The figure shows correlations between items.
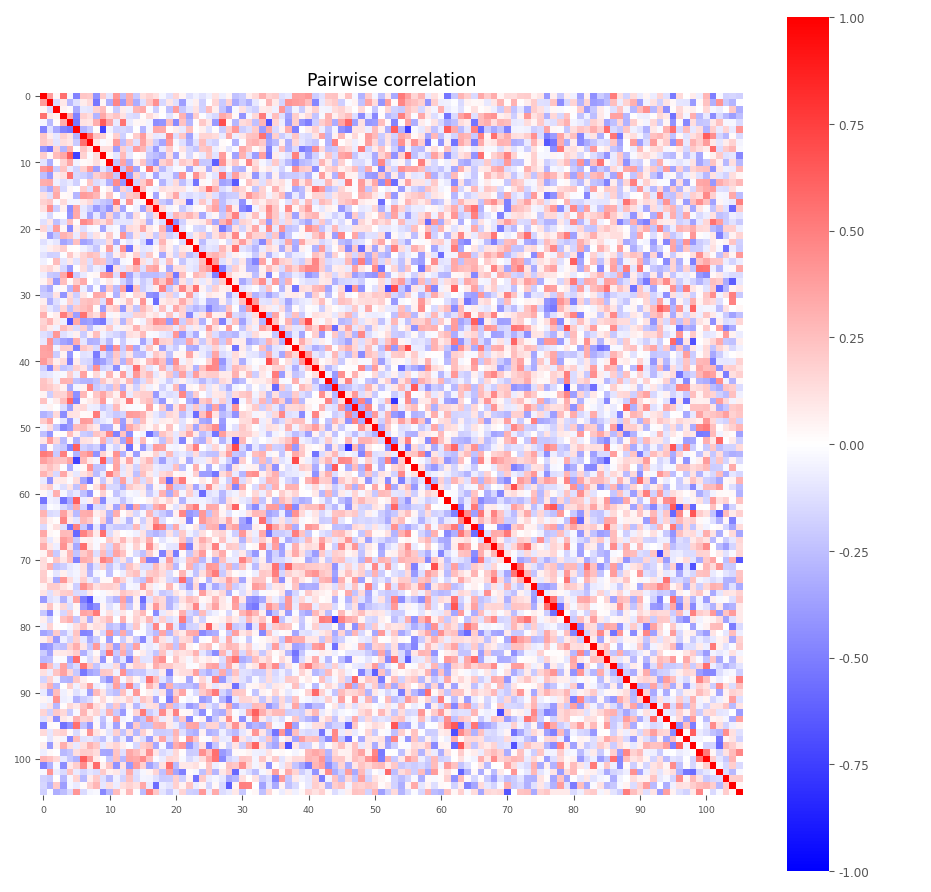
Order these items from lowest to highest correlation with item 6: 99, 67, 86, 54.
67, 99, 54, 86
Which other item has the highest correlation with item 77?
62
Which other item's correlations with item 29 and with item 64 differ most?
81
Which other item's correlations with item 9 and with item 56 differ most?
4
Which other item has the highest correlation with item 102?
52
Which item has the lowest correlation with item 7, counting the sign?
76
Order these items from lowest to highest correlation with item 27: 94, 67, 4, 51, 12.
94, 67, 51, 12, 4
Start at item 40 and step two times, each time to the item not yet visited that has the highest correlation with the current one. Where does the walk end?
65
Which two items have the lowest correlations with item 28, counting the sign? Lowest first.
104, 91
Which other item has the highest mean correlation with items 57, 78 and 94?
32
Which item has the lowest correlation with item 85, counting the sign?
55
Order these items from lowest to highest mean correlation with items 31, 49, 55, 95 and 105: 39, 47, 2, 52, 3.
3, 2, 39, 52, 47
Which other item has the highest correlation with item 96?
98
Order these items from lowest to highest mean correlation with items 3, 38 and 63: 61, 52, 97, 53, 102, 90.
61, 53, 102, 97, 52, 90
